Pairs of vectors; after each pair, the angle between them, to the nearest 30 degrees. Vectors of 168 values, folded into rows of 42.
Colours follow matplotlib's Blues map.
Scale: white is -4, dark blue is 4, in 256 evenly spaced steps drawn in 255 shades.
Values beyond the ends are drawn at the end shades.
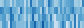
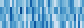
30 degrees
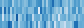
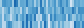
60 degrees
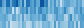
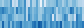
120 degrees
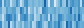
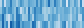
150 degrees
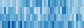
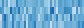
90 degrees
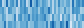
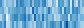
60 degrees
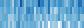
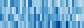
120 degrees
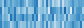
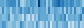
120 degrees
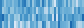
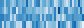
60 degrees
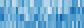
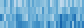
60 degrees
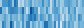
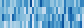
90 degrees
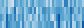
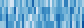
30 degrees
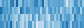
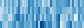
120 degrees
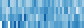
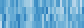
60 degrees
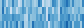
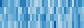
90 degrees
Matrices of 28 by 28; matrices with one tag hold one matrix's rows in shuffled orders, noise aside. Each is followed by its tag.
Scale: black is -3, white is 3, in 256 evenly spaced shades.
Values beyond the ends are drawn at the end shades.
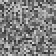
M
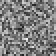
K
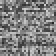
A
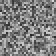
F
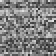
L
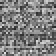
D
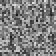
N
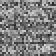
D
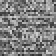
A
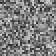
F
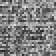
A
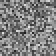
F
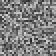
M
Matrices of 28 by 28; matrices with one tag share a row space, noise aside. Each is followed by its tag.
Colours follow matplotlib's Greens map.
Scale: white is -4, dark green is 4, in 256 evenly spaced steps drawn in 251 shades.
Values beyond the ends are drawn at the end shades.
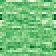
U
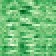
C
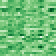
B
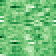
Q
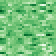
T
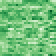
B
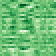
C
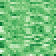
Q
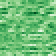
B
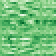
C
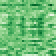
B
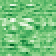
C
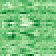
C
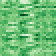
C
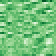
T
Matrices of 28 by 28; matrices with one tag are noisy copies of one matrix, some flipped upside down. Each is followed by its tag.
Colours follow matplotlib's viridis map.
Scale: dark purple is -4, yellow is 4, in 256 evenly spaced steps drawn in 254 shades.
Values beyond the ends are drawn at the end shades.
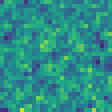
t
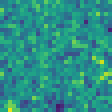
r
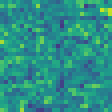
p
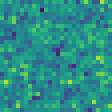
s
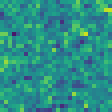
p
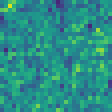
r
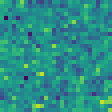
p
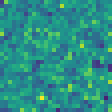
t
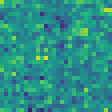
p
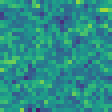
p
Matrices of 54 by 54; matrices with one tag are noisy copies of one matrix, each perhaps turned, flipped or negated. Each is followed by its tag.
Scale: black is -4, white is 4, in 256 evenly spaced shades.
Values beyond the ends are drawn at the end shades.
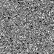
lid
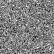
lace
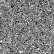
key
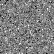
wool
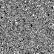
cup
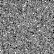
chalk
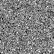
lid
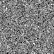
wool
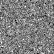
cup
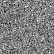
lace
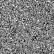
lace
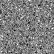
cup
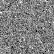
key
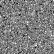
lid
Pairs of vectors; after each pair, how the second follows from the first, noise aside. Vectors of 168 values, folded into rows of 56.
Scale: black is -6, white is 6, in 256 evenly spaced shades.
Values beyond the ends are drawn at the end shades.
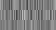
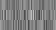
reversed.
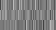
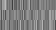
reversed.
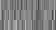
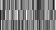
wrapped around, scaled up.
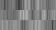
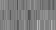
reversed, negated, partly zeroed.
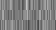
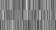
copied.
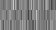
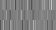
negated, partly zeroed.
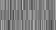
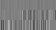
negated, partly zeroed.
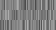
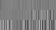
negated, partly zeroed.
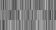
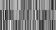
reversed, scaled up.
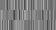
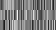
wrapped around, scaled up.
